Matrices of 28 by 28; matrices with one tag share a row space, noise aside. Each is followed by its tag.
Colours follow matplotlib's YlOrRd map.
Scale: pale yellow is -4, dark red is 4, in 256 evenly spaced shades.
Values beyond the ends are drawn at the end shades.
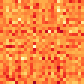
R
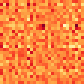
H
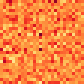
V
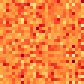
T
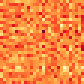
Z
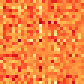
V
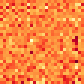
H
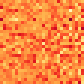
Z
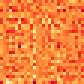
R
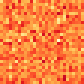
R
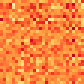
T
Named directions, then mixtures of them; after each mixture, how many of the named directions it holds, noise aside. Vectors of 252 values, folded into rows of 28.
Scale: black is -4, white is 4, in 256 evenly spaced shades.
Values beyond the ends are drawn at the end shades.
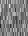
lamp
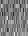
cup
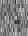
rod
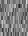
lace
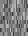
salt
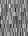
one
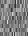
four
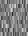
two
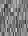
three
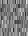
two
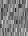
four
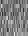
one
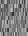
three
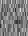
three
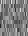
two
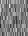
one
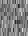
two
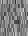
one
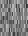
two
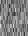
one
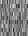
four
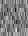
three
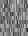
one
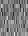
one
